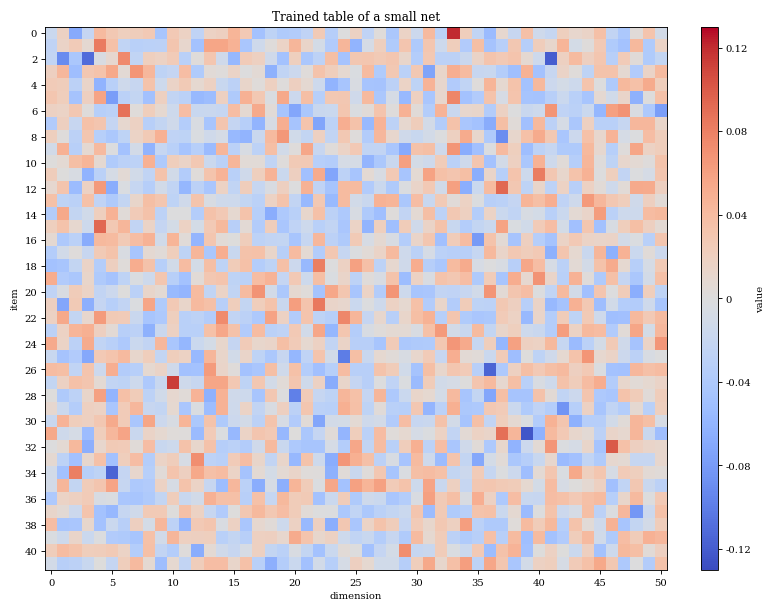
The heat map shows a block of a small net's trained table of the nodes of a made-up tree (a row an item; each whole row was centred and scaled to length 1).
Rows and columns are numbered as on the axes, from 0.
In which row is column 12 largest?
33
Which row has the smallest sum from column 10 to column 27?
40
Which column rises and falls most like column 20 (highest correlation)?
38
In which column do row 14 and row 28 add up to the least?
20
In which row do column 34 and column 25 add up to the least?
1
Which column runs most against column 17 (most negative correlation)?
25
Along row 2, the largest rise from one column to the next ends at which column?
42
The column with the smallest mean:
23
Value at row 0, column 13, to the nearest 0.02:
0.02
